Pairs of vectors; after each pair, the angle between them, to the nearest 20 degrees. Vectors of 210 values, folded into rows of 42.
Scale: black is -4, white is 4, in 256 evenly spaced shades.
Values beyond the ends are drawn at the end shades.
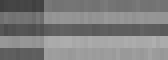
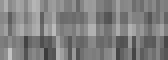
120 degrees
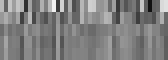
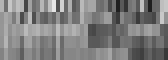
40 degrees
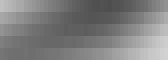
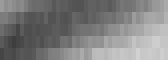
40 degrees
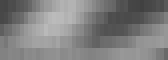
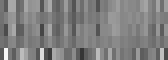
100 degrees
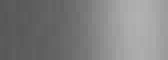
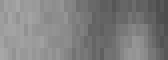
140 degrees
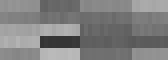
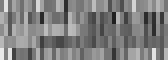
60 degrees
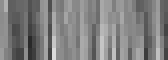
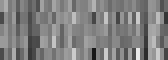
60 degrees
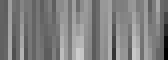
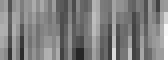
160 degrees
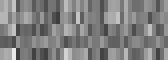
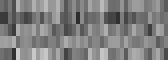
160 degrees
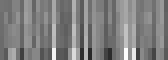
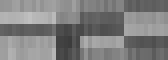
80 degrees
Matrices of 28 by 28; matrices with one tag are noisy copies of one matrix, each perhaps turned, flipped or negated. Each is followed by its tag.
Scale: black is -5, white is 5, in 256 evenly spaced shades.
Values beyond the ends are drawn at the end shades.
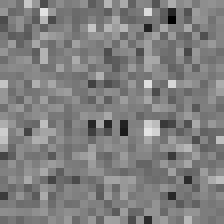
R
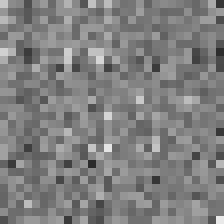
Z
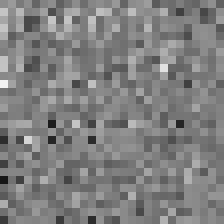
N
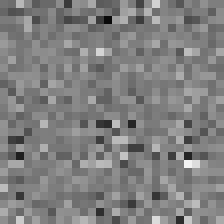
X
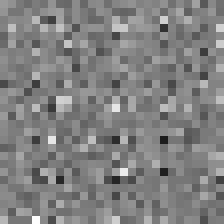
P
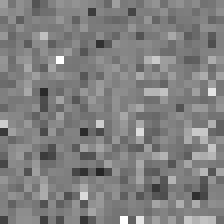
N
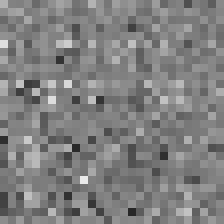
N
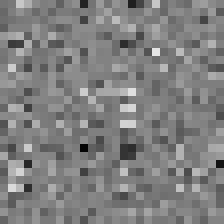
R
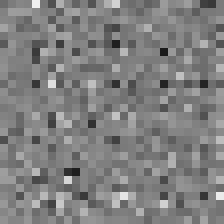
P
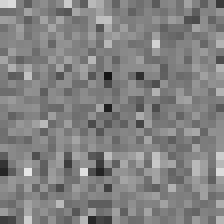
Z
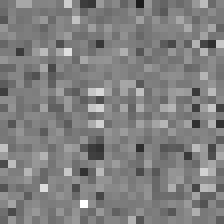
R
